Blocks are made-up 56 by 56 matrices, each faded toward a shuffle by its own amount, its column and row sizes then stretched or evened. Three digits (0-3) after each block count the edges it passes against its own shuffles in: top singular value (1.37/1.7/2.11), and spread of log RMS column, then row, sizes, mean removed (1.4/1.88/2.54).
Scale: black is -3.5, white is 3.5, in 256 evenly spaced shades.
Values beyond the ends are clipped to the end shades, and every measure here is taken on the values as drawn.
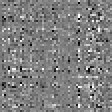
0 3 3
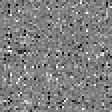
1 2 1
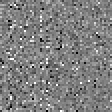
0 2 0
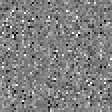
0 2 1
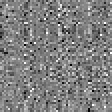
3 2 0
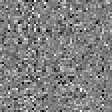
2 2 1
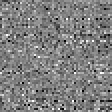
2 0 2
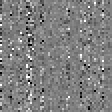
0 3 0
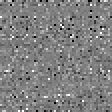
1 1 2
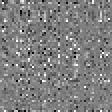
2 3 2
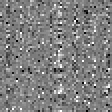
2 3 0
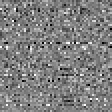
2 0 3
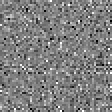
2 0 1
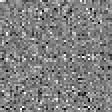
2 1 2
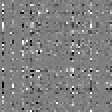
2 3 3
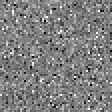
0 1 0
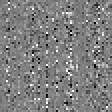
0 3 0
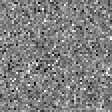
0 0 0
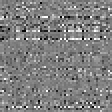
3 0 3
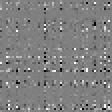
1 3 3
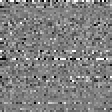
1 0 3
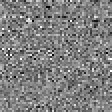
2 0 2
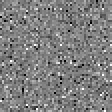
1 1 1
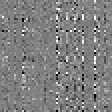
3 3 1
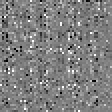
2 2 1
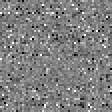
0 0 2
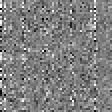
2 3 1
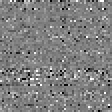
1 1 3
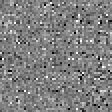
1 1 2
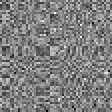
3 0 0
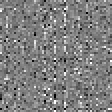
2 3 1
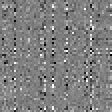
3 3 2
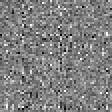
1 2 1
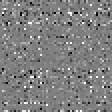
0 1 3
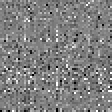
2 2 2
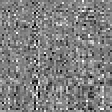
3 2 1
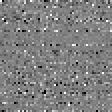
0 1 3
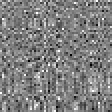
3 2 0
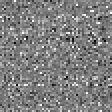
2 0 1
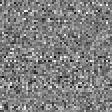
0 0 3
